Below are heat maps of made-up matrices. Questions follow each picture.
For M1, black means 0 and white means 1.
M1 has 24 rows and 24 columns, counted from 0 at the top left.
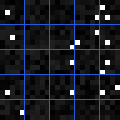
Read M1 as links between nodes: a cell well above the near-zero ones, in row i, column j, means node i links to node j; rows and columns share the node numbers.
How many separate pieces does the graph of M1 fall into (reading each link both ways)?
9
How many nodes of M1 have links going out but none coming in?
9
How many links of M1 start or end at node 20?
3
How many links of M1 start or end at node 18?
3
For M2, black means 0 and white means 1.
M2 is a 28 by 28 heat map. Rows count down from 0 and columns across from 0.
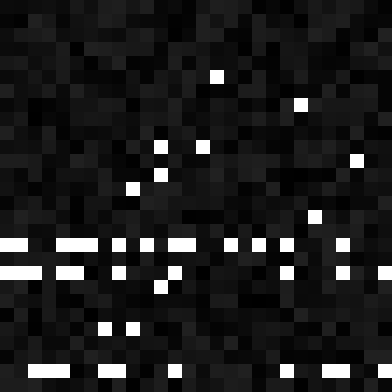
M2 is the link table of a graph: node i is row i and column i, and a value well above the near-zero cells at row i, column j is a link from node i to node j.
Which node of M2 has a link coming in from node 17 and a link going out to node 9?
node 13
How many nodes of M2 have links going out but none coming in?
3
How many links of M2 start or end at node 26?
10
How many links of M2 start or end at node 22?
1
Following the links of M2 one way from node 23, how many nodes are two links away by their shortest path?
1
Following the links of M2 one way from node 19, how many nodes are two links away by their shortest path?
2
